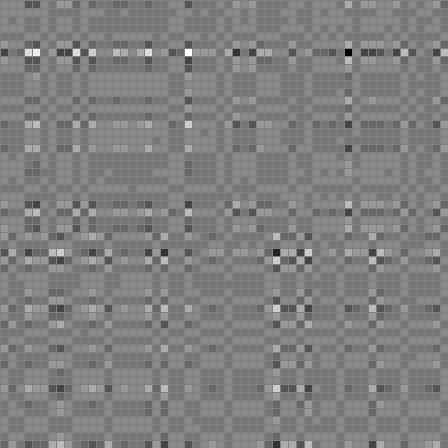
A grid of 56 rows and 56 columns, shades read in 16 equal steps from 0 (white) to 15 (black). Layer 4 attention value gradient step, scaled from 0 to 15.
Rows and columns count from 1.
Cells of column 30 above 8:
4
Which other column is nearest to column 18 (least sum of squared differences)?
29
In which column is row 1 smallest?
44
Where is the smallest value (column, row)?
24, 7
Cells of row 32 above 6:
34
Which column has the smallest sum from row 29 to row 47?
47
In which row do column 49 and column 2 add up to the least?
32
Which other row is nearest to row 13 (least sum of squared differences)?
9
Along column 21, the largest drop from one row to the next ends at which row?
33
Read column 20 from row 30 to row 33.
9 7 6 9
